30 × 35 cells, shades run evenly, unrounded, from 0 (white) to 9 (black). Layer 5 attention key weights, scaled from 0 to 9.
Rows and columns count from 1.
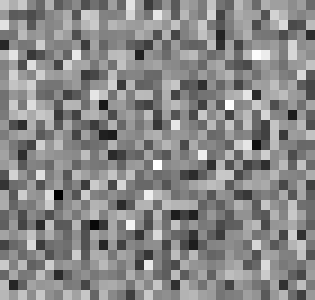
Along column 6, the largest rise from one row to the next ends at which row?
22
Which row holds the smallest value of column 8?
7
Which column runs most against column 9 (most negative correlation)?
16
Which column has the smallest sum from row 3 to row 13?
2
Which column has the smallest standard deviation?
31
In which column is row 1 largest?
17
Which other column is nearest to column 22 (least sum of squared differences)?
21
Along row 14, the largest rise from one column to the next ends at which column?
32
